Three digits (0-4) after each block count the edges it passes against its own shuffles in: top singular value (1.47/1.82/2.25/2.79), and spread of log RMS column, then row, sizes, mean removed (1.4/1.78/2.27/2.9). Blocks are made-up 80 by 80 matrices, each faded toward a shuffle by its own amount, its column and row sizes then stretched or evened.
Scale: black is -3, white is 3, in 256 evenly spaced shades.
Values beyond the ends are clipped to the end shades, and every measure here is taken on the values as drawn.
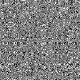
2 1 3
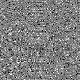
2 0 0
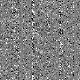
1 4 0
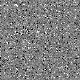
0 2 2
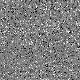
0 1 0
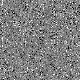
1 2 0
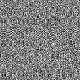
3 0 2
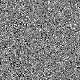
1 1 1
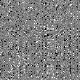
2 3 2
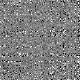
0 4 3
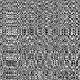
4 2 3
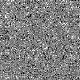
2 1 1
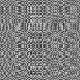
4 4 0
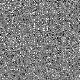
1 2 1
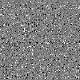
0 1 3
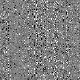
1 4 0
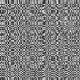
4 4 1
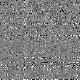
0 2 4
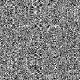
2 2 1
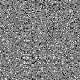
2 0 0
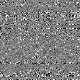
2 1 4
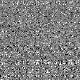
2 0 3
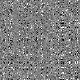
2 4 2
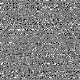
0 0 4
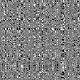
3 4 2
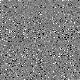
1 1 3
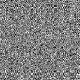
3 2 2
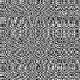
4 3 2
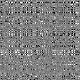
4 3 4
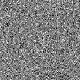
2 0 0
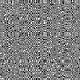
4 3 0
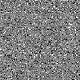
2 0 2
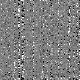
2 4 1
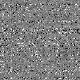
1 0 4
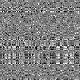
4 0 4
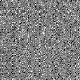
3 3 0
